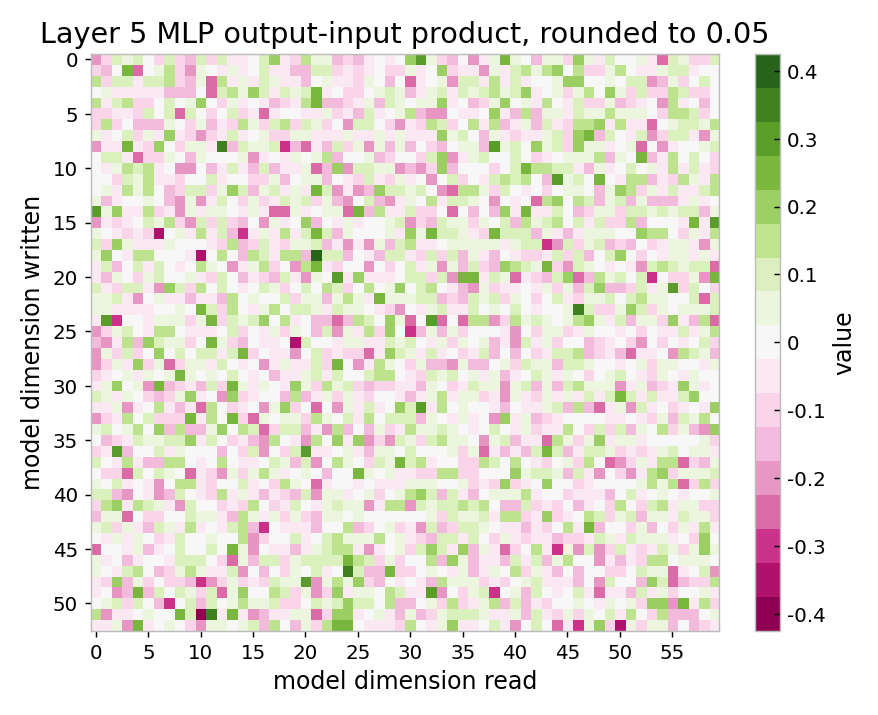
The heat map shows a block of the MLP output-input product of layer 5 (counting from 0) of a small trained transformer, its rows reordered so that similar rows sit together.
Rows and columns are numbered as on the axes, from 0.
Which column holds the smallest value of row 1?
4
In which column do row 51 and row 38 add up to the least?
10
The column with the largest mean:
13
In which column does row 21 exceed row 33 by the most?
55
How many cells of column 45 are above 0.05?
10
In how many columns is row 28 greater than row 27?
28
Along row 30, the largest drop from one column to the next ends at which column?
7
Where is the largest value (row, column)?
18, 21
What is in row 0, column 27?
0
